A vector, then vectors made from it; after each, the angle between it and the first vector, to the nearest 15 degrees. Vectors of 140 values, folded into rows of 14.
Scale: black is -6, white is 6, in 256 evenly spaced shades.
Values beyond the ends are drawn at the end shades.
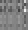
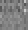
30 degrees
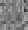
135 degrees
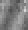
60 degrees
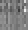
30 degrees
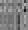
150 degrees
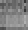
120 degrees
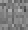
120 degrees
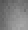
90 degrees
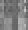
60 degrees
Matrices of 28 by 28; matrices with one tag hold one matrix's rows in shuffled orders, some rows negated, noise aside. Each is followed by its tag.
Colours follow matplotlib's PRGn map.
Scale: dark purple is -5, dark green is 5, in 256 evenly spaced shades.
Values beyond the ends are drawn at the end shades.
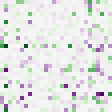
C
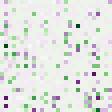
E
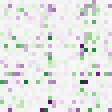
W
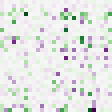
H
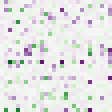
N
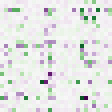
W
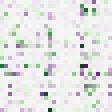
W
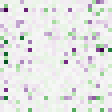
C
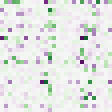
W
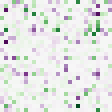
E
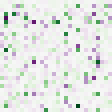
E
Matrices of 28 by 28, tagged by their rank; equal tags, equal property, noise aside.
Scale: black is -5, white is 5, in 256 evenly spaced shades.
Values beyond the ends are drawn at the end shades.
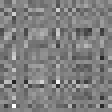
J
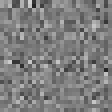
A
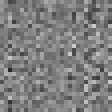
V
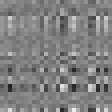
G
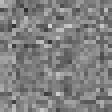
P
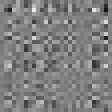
J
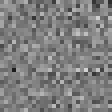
P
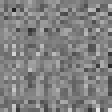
A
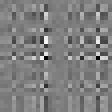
G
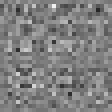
A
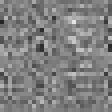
A
